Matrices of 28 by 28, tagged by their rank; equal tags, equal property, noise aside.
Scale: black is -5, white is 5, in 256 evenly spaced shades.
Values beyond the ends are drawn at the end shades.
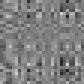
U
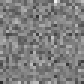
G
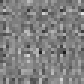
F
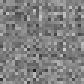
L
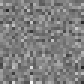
L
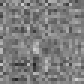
U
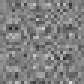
F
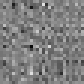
F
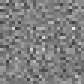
G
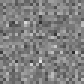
L
